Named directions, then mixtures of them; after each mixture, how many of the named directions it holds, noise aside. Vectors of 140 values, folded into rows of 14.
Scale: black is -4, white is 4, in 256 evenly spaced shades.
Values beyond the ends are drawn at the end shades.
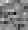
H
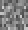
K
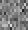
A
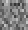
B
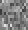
three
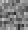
two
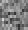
three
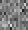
one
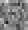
two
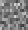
two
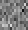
one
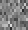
one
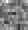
two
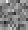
two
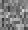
three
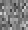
four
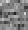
one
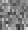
three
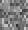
four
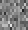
one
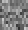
four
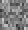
four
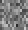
three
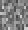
one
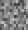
two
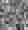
three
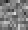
two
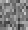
three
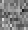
three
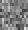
four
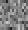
four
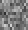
three
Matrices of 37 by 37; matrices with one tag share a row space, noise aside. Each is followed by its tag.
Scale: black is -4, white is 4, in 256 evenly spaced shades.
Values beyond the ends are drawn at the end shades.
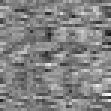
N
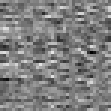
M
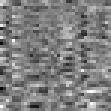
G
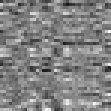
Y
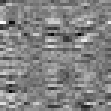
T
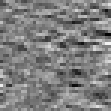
N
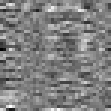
T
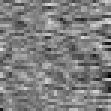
N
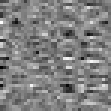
G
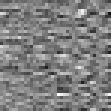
M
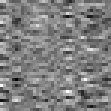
G
